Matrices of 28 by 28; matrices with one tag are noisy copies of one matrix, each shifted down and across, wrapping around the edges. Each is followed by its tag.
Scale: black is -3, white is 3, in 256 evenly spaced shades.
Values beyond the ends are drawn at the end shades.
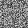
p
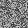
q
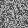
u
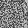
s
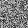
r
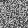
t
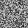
u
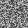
r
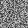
s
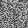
q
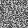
u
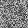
q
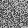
p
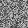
q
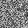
q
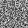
t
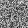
r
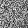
u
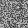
u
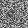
u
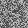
q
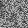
q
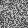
u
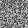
t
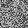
q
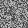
q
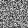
s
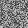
q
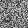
u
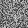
s
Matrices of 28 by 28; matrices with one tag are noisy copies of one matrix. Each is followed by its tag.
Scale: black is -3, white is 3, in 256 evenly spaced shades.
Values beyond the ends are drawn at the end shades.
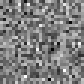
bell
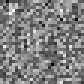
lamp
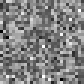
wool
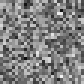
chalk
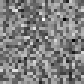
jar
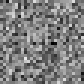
lamp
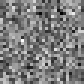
wool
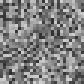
wool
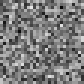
lamp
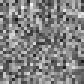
wool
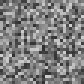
lamp
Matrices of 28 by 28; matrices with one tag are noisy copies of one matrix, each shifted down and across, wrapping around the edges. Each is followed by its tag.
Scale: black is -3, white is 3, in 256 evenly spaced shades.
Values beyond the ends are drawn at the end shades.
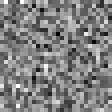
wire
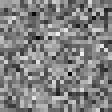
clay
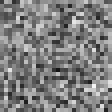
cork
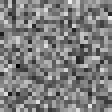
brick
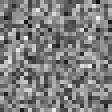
wire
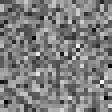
brick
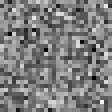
cork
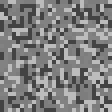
clay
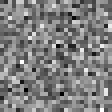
cork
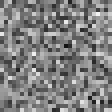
cork
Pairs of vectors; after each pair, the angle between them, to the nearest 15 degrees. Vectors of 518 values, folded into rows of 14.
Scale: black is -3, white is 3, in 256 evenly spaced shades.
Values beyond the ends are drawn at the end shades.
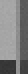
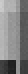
15 degrees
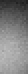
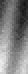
45 degrees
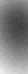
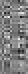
90 degrees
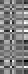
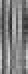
90 degrees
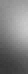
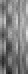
45 degrees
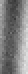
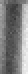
15 degrees
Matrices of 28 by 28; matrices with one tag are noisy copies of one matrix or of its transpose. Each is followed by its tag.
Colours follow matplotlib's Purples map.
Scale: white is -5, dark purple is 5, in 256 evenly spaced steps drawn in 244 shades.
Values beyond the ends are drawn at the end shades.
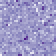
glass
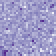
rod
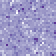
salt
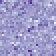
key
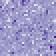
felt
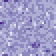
felt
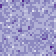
felt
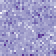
salt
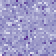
glass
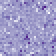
glass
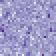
key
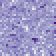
salt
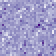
glass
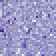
key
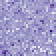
rod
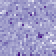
salt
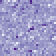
key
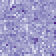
salt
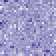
felt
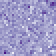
rod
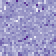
glass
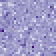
key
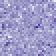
glass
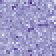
key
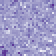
rod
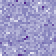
glass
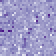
key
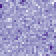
felt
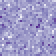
glass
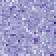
salt
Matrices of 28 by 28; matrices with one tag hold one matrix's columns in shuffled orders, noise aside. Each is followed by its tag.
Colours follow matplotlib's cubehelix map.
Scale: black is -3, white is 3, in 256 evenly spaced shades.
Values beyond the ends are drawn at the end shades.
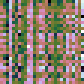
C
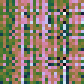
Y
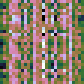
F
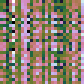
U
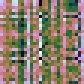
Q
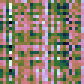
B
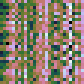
B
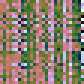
U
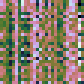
Q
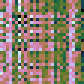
U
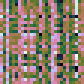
C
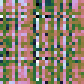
Q
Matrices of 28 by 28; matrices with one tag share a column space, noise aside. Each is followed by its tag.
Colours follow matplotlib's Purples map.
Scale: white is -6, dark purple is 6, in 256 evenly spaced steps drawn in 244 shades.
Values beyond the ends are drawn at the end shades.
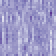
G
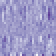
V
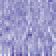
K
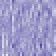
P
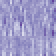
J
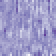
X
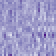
K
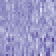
K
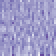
K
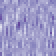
J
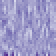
X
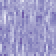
G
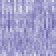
X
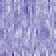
X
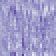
P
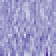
K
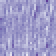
P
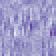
J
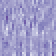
J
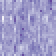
G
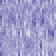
J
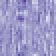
G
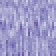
J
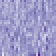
K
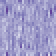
P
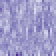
X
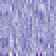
P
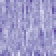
X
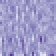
V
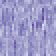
J
